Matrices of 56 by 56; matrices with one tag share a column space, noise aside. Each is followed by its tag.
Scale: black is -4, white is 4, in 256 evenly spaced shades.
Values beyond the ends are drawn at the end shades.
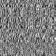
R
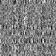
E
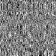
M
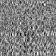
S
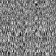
S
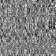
R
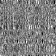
E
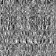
E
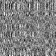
M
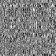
R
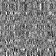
M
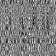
E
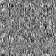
R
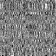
M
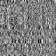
E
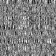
E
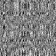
M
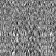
S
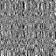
M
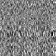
S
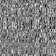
R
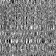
E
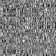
R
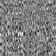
S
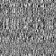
R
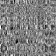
E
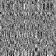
M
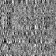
E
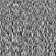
S
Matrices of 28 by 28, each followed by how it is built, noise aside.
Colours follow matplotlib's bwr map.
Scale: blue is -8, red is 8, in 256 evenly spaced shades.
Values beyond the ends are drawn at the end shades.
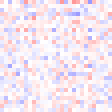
low rank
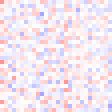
repeating rows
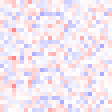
repeating rows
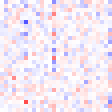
uneven columns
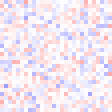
repeating rows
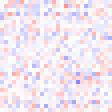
uneven rows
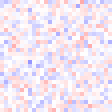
repeating rows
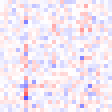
uneven columns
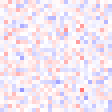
repeating rows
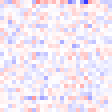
low rank
